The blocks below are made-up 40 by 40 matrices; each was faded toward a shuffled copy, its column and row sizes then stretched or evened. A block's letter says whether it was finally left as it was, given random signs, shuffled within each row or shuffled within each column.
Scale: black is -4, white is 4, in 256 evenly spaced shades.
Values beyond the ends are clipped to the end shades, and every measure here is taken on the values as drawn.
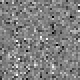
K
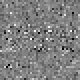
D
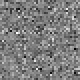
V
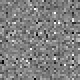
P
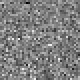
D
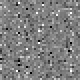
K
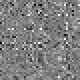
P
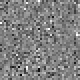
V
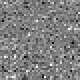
P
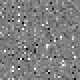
K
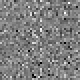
P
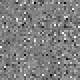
V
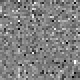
V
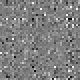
P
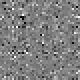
P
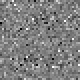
D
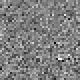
D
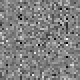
V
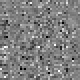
P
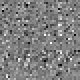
P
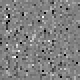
K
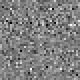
D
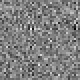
P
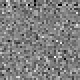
D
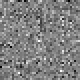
V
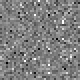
K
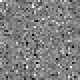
K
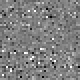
D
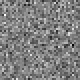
K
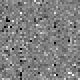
K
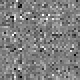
P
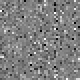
K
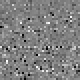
D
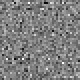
D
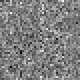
K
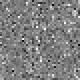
K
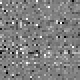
P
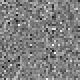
K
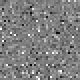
D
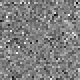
D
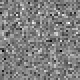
D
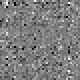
V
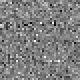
D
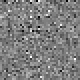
V
